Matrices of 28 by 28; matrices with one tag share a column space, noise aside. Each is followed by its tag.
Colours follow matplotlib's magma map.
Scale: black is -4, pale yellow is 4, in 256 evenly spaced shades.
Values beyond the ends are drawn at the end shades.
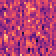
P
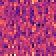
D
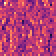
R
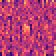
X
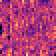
X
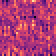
X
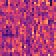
R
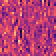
R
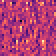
R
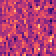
P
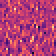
P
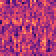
R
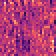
R
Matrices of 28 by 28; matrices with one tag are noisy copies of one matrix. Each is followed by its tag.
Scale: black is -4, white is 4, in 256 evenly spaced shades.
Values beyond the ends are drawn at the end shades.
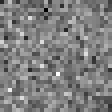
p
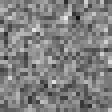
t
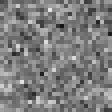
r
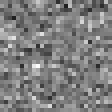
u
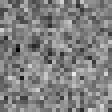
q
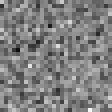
q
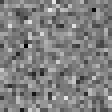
r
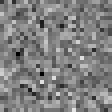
r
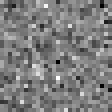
u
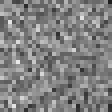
p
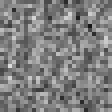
t
